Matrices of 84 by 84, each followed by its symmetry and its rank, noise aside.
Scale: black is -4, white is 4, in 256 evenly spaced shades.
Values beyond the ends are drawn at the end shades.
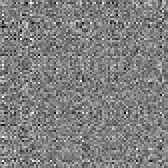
no symmetry, rank five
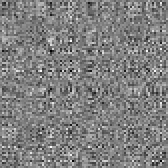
symmetric, rank four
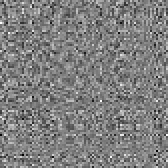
no symmetry, rank five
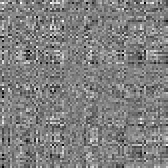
no symmetry, rank four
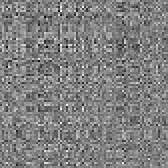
no symmetry, rank five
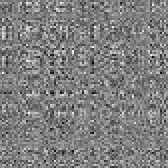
no symmetry, rank five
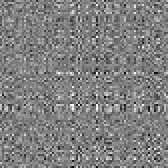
no symmetry, rank four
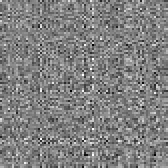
no symmetry, rank five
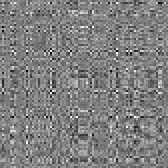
no symmetry, rank four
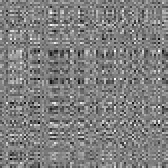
no symmetry, rank four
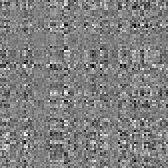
antisymmetric, rank four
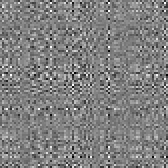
no symmetry, rank three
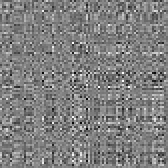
antisymmetric, rank four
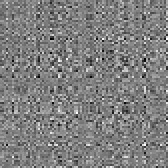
no symmetry, rank five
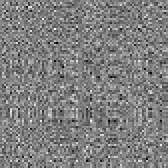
no symmetry, rank five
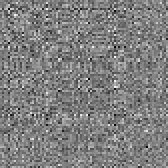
symmetric, rank five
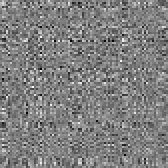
no symmetry, rank four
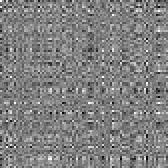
no symmetry, rank three
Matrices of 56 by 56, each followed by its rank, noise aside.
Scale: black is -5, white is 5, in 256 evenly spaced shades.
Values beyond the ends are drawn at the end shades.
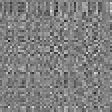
four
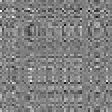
three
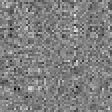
six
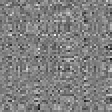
five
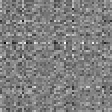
three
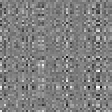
two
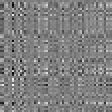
two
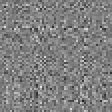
four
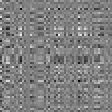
three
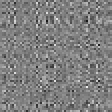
three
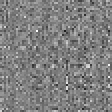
six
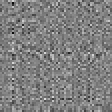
four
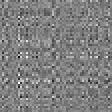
two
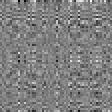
three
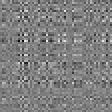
two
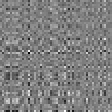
two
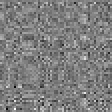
six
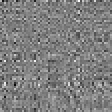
three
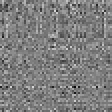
five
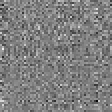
five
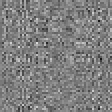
four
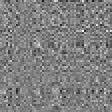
four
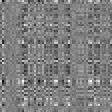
two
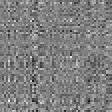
four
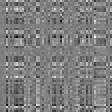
two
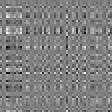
two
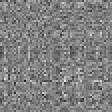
five
